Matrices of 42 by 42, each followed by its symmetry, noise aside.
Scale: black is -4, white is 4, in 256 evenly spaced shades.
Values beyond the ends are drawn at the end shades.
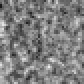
no symmetry.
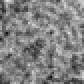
symmetric across the other diagonal.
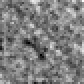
symmetric across the other diagonal.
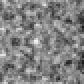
mirrored top to bottom.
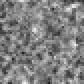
no symmetry.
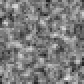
same after a half turn.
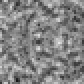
mirrored top to bottom.
